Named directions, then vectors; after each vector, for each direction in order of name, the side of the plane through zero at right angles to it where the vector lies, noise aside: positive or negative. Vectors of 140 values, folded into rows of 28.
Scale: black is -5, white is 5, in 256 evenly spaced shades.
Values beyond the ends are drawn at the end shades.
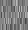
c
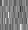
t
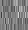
positive, negative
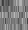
positive, negative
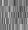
negative, positive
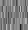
negative, negative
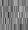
positive, negative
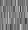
positive, positive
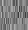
negative, positive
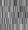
negative, positive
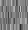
negative, negative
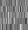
positive, positive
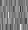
positive, positive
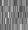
negative, positive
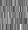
positive, positive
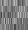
positive, negative
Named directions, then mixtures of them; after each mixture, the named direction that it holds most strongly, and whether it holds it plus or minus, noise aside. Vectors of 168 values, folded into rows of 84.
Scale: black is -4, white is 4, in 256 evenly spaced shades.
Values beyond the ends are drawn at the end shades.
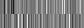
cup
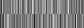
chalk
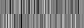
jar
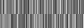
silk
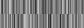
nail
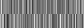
chalk, minus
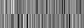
cup, minus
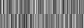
silk, plus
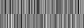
jar, plus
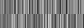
silk, minus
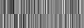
cup, plus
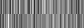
chalk, plus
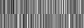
cup, plus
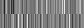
cup, plus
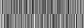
chalk, minus
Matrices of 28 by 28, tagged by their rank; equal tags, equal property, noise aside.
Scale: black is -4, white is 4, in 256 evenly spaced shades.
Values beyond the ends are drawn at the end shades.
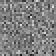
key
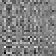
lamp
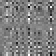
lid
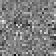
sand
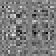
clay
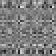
lid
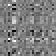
lid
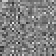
sand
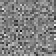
key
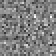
key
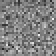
key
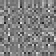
lamp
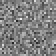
key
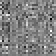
clay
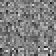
sand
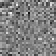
clay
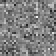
key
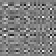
lid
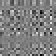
lid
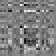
lid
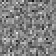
key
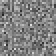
key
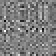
lamp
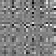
lid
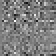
clay
